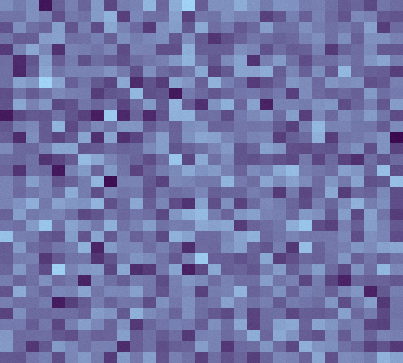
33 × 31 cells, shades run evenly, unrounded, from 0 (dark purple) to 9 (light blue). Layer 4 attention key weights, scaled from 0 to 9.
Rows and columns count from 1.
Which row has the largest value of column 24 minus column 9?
17
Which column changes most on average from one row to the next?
5
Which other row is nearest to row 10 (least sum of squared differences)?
2
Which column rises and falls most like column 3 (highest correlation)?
18
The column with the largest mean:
14
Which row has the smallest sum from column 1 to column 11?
11
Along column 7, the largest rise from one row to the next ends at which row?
27
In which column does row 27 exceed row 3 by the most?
19
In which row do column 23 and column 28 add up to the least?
15
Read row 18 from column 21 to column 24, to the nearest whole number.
5 2 5 3
